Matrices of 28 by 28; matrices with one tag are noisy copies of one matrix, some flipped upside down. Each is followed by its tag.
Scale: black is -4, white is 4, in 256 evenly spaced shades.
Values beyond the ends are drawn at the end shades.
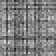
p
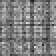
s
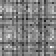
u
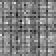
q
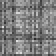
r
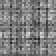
q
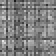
p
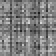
q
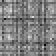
u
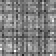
u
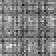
u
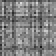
r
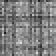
r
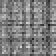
s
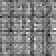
s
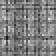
p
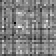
r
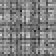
q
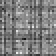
r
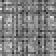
u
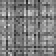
p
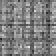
s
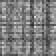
s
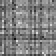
r
